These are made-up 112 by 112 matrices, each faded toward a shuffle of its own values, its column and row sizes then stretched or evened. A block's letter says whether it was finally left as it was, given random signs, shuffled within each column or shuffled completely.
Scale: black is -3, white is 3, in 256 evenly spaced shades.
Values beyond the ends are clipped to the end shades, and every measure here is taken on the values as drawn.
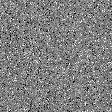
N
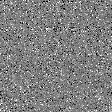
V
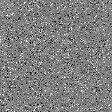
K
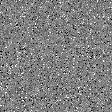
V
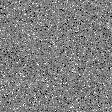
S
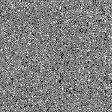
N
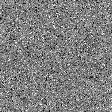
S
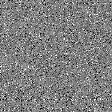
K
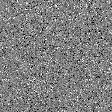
N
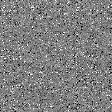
V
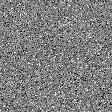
S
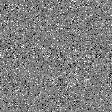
K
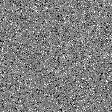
N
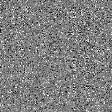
K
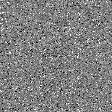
V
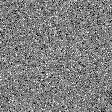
S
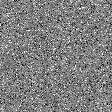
S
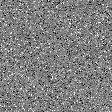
S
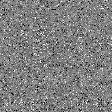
K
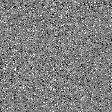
V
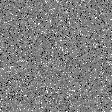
N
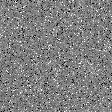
S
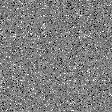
V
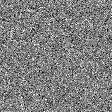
S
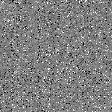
K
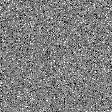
N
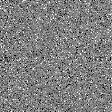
K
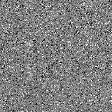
K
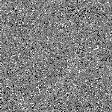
V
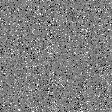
V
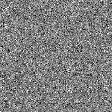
K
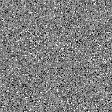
K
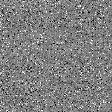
K
